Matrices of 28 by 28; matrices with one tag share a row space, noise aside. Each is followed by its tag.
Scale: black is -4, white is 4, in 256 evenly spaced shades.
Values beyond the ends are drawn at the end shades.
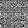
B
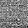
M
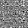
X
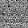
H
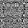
X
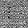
H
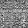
X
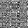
M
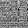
M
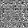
X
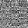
M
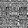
M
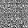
H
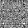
X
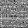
B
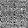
B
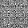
H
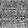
B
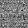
X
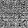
X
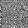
B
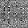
H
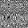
H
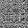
X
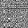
H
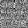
B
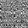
B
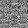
M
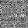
B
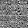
M
